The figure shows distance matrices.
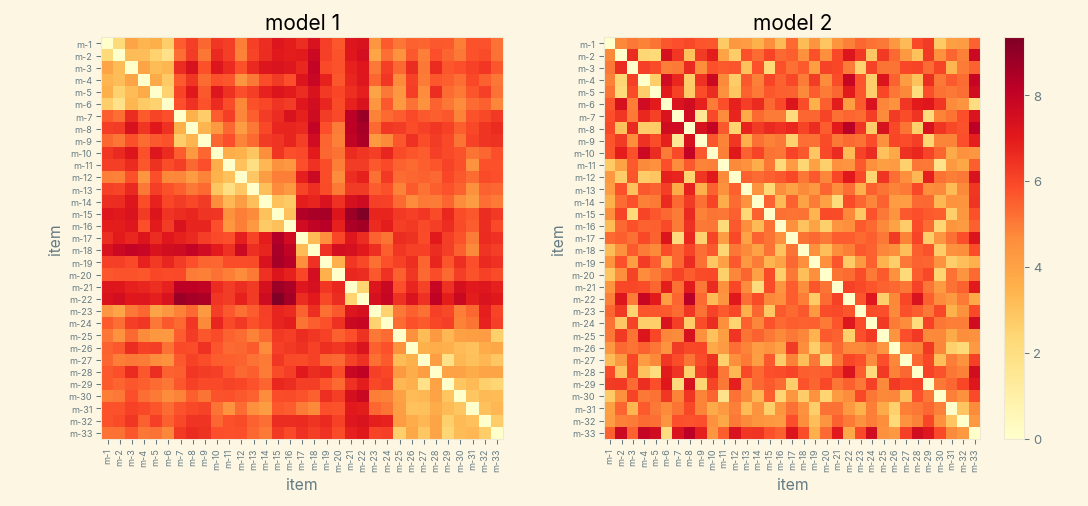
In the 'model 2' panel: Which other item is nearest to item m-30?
m-11
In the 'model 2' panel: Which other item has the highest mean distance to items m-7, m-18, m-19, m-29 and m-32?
m-8
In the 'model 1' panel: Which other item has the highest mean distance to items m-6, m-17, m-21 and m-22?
m-15
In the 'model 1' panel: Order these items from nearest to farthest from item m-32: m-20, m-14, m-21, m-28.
m-28, m-14, m-20, m-21
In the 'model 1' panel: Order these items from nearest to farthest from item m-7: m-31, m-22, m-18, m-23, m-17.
m-23, m-31, m-17, m-18, m-22
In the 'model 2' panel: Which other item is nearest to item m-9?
m-7
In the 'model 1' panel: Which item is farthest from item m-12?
m-18
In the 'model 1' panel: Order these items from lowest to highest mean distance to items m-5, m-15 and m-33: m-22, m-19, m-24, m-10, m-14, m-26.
m-14, m-26, m-24, m-10, m-19, m-22
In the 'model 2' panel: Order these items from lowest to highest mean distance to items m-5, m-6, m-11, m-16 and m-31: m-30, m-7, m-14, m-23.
m-30, m-14, m-23, m-7
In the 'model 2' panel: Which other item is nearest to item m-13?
m-15
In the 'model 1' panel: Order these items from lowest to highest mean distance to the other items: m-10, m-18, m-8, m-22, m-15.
m-10, m-8, m-15, m-18, m-22
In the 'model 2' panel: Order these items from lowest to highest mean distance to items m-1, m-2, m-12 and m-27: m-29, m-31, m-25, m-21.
m-31, m-21, m-25, m-29
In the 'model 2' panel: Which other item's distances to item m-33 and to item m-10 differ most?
m-6
